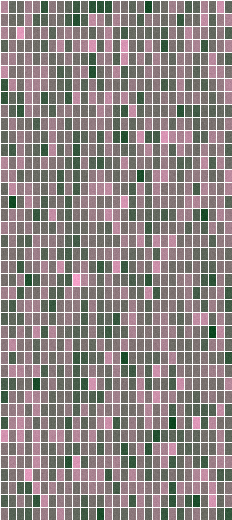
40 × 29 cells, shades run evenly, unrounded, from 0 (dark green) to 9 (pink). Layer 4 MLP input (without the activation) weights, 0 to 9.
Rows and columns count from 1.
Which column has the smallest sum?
9
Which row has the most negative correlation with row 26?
39
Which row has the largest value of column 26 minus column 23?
2
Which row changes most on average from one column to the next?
33
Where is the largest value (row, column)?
22, 10
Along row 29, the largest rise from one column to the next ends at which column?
20
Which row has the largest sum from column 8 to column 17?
4
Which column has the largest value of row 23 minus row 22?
19
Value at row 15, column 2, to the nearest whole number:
7
